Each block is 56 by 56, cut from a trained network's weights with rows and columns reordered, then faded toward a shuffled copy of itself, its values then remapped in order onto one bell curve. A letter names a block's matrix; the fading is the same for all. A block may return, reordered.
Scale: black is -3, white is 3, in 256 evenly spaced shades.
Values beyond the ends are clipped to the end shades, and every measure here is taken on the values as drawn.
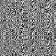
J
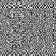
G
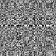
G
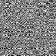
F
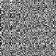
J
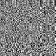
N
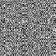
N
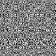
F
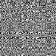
F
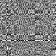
G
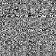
F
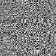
J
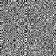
N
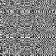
G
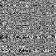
F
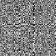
J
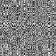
J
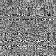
F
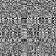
G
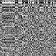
G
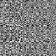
J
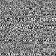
F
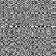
G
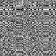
G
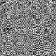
N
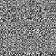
F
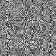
J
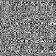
F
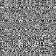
F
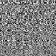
F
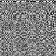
G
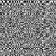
G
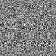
F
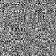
N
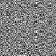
N
